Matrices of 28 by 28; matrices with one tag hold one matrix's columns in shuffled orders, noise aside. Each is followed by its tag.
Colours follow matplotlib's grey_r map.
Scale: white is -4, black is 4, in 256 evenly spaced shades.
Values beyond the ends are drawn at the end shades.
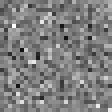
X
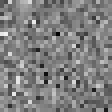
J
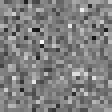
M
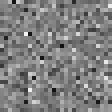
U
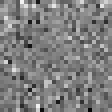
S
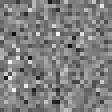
U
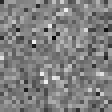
M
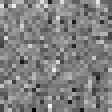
S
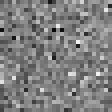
M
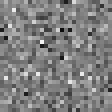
M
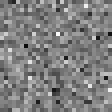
U
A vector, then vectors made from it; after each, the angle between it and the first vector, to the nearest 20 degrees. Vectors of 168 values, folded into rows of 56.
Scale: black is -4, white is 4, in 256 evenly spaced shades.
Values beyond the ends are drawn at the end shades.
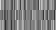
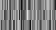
80 degrees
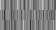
40 degrees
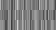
40 degrees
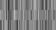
100 degrees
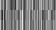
60 degrees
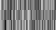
60 degrees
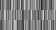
140 degrees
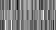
140 degrees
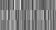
120 degrees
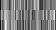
140 degrees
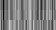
100 degrees
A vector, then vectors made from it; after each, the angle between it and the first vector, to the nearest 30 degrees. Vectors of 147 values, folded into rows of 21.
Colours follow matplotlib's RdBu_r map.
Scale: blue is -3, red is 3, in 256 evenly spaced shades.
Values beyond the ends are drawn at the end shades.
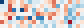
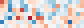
150 degrees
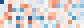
30 degrees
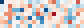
30 degrees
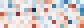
90 degrees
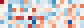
150 degrees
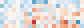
90 degrees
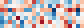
120 degrees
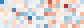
60 degrees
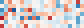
60 degrees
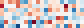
90 degrees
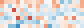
120 degrees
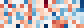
90 degrees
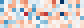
60 degrees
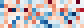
60 degrees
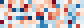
30 degrees
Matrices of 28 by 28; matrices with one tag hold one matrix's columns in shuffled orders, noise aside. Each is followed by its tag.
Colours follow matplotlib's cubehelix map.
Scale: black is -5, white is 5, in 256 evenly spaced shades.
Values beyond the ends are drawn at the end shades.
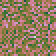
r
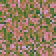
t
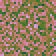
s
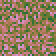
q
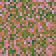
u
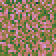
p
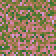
q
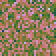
p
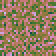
s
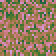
p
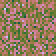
t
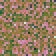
u
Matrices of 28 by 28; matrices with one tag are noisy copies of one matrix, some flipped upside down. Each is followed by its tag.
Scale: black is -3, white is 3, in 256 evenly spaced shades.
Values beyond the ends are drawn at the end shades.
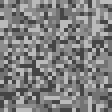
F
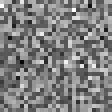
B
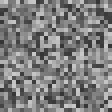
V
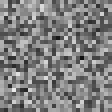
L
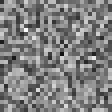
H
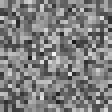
V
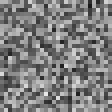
B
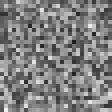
F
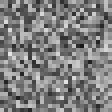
V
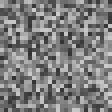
V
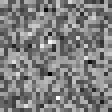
V
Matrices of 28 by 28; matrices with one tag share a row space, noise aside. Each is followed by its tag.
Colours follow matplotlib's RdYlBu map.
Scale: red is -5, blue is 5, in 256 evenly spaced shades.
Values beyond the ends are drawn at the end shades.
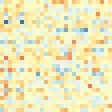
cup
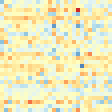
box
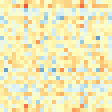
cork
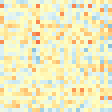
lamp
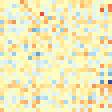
lamp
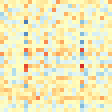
cork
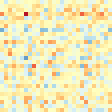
cork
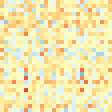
cork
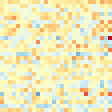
lamp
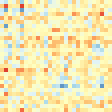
cup
